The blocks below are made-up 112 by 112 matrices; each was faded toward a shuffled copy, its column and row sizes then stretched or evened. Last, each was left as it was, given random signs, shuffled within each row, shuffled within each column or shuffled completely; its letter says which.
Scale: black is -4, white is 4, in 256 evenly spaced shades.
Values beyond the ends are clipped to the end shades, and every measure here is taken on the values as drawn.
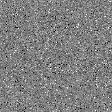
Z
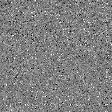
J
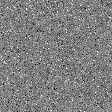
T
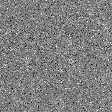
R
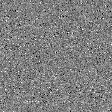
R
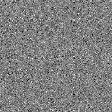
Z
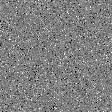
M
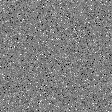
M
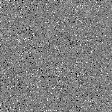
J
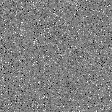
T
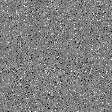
J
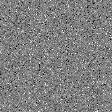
T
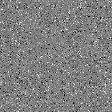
Z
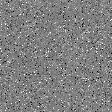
T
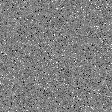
M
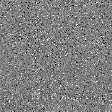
Z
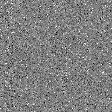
T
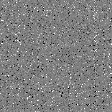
Z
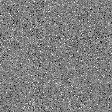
J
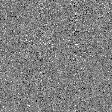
J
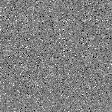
J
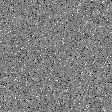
M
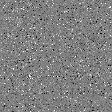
J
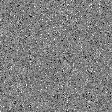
T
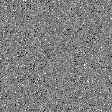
Z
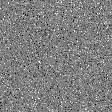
M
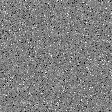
M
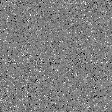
J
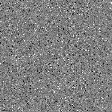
Z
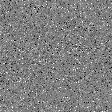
R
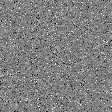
T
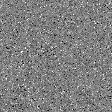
R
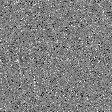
R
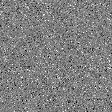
R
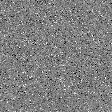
R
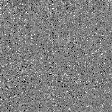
Z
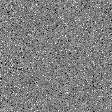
T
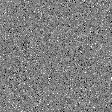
T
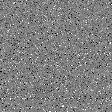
R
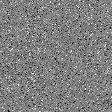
T
